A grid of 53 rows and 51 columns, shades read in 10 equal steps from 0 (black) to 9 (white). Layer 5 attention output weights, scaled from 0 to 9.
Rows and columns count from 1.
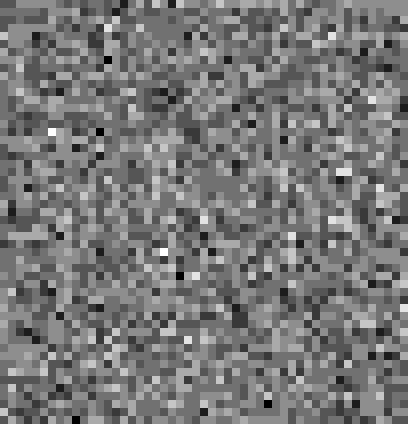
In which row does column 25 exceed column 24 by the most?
5
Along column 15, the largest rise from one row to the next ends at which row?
3
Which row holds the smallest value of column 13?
17
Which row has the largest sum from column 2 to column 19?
47
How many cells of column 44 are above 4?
25
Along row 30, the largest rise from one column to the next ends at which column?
9
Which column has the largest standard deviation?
44
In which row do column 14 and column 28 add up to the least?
8
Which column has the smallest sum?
13
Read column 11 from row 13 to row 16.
4 6 3 4
